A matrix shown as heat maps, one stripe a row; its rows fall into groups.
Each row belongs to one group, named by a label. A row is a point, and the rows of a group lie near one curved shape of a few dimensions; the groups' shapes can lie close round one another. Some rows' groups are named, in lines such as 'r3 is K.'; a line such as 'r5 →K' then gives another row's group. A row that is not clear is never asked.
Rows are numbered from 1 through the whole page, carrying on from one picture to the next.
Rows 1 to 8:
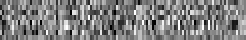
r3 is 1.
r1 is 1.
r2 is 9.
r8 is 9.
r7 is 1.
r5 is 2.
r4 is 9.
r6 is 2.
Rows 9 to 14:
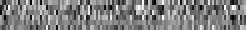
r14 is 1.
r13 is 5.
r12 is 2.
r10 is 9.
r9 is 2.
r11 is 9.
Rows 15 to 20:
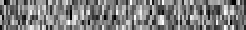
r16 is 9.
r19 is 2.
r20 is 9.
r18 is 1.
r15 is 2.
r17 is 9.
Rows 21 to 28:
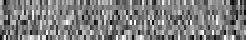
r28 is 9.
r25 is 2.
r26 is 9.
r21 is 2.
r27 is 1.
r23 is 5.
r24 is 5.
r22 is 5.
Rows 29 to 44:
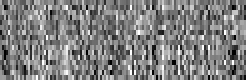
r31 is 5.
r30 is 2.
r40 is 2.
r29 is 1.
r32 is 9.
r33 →9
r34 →9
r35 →9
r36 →1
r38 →2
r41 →9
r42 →1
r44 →5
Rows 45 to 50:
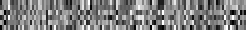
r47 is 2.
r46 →9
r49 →2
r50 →9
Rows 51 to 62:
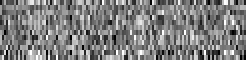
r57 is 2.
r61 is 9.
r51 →9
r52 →1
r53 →1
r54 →9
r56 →5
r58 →1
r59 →1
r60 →5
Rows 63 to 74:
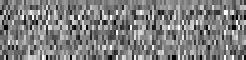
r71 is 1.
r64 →1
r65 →9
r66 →5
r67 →1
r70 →9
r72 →9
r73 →1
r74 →9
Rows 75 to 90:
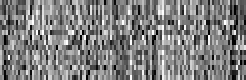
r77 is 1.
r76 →1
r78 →5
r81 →5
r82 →2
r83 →2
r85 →2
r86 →1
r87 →2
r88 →1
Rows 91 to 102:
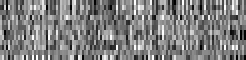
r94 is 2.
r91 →9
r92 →9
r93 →9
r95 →1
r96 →1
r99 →1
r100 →9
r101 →5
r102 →5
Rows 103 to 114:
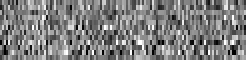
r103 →9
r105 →1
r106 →9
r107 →5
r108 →5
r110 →9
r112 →2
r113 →2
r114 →9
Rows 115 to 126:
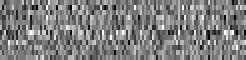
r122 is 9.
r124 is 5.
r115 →5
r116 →1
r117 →9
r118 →1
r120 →2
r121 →9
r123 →1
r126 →5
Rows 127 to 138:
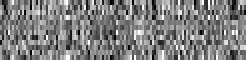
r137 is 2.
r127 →2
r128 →2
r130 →2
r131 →9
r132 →1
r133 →9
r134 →1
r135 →9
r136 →1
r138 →2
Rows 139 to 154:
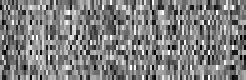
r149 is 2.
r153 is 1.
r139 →9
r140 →9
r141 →2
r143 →2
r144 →9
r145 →9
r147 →1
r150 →5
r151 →9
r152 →2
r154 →2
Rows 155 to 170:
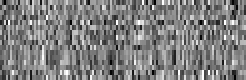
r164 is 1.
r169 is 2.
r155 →2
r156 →9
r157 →5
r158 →1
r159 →9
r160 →1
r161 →1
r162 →9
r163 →1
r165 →9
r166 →9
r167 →9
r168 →9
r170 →1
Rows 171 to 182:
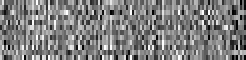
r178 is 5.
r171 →5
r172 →5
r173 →2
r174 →5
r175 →5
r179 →2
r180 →5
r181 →1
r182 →5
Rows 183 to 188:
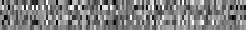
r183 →1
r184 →5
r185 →9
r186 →2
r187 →1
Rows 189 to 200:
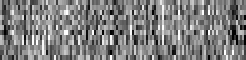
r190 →2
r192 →5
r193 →1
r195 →2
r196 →5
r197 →5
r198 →9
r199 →9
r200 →9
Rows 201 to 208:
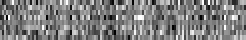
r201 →2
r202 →9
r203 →9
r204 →9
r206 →9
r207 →1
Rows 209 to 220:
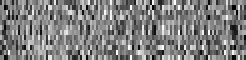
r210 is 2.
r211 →5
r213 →1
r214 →2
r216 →5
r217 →9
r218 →1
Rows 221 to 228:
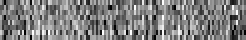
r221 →2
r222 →9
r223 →5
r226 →1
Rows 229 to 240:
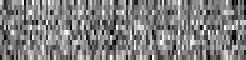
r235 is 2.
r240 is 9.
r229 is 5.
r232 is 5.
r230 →5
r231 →9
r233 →1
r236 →2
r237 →1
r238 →9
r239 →9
